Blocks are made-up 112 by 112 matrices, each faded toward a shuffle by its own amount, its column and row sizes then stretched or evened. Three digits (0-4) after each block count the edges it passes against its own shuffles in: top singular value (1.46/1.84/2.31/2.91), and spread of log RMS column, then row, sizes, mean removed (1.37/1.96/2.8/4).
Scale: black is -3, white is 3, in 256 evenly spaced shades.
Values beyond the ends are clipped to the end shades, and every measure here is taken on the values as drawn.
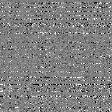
1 2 4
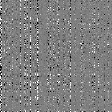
3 4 2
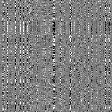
4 4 0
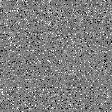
1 1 3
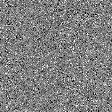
0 2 0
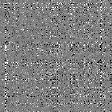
3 3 3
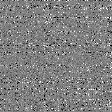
1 1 3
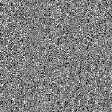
2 2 0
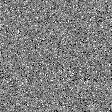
0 0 1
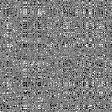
4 2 2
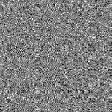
3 0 2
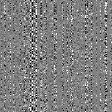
3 4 1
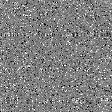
2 0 1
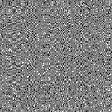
4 2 0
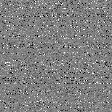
0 0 3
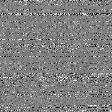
2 0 4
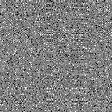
3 0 1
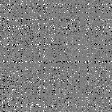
0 3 3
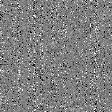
1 3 0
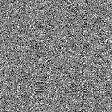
2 1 0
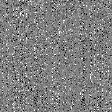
0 3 0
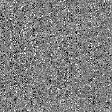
0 3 0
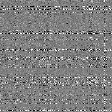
2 2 4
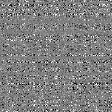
2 2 4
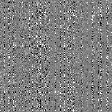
3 4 2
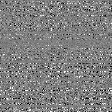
1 2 4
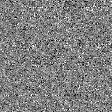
1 0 2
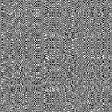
4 3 1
